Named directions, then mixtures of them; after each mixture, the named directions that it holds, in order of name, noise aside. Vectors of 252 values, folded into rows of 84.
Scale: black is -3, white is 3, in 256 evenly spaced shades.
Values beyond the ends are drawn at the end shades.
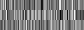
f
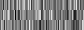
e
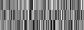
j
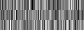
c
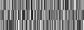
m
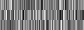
f, m.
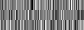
c, j.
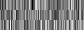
c.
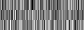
c.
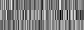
f.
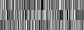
f.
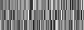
j.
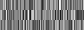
f, j.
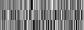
e, j.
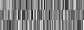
m.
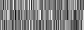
e.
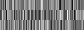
f.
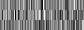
e, f, m.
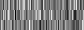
e.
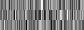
e, f, j.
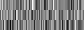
c, m.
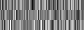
c.
